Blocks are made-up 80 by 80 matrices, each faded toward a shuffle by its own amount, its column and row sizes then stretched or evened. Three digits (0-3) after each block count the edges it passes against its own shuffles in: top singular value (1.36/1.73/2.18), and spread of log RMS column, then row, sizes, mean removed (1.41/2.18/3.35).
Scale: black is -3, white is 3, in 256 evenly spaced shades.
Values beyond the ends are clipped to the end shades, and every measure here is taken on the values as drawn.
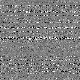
0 0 3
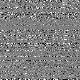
0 0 3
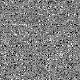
1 1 2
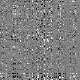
2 3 2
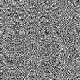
3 0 0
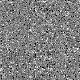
1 1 0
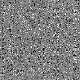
2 2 0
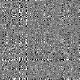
3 2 2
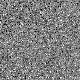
0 0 1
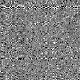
3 1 2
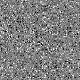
2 0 1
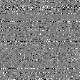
0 0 3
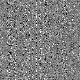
1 2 0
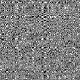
3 1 2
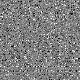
1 0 2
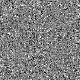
0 1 1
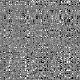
3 2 2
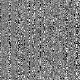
0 3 0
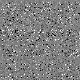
0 1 2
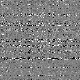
2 1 3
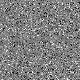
1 0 1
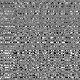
3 0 3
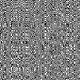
3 2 0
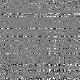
2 2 3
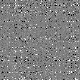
0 2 2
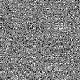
2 0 1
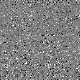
0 1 2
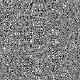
2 2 0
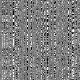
3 3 0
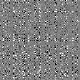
2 3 2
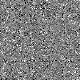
0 1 1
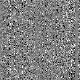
0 3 0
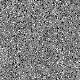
0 1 1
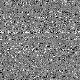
1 0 2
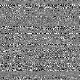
2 1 3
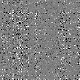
2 2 2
